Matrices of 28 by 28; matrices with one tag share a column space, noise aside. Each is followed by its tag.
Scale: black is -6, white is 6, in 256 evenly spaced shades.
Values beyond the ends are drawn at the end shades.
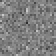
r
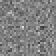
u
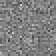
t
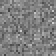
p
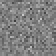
t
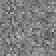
p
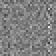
u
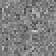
r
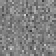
r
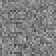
p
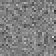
t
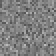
p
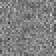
r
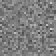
t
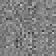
t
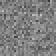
r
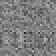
t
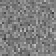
p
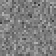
r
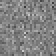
r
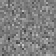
p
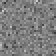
u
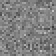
u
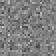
u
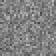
r
